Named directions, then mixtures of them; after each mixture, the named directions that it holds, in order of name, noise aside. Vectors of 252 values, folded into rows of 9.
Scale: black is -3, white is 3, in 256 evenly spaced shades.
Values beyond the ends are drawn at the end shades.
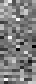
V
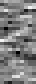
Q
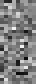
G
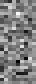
G.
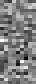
G, Q.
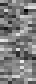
Q, V.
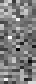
V.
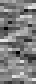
Q.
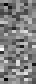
G, V.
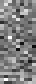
V.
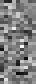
G.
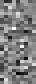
G.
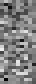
G, V.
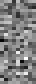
G, Q.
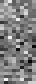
V.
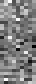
V.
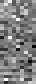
V.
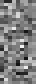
G.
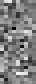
G.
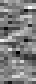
Q.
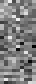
V.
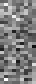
G, V.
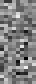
G.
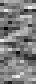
Q.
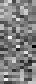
V.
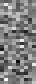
G, V.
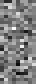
G.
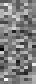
G, V.
